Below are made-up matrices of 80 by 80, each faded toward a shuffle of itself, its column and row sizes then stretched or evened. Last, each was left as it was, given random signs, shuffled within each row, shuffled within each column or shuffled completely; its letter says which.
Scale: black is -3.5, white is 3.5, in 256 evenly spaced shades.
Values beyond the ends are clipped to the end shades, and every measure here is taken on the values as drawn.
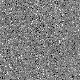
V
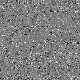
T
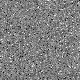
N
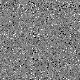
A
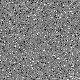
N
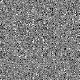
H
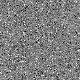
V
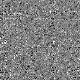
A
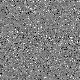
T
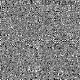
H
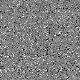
A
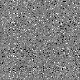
H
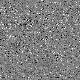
T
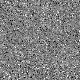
T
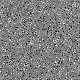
N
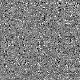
H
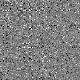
H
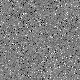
N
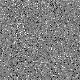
V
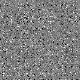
A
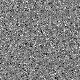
T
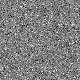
N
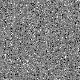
V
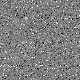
T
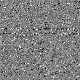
T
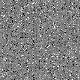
V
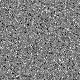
N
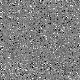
A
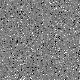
V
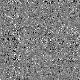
A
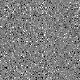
H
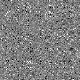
H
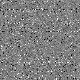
T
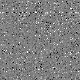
A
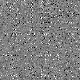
H
